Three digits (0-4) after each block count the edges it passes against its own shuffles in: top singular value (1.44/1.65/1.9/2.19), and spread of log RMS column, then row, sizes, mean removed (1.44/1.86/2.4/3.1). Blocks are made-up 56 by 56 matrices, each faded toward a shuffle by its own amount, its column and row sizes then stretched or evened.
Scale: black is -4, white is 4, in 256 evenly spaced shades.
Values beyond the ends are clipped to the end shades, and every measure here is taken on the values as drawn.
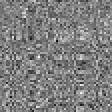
4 1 1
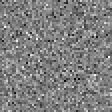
1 0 0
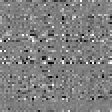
3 1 4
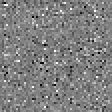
0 2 0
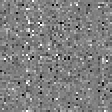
1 2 1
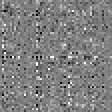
3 3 2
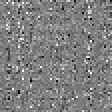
0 3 1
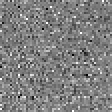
3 0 1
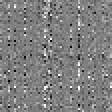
0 4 1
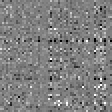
3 3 2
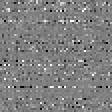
1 0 4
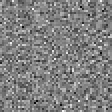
3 0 0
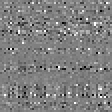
3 1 4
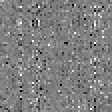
3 2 0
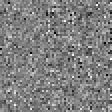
1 2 0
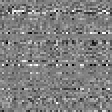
4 1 4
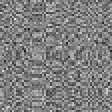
4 1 0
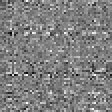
3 2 3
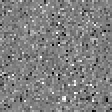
0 1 1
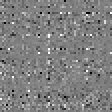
1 2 3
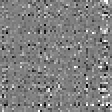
3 3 2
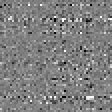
3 2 3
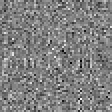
3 1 0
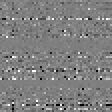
3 0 4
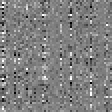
2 4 0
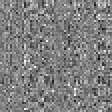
4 3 0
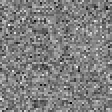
2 0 0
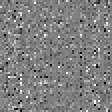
1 3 0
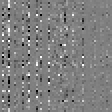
2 4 1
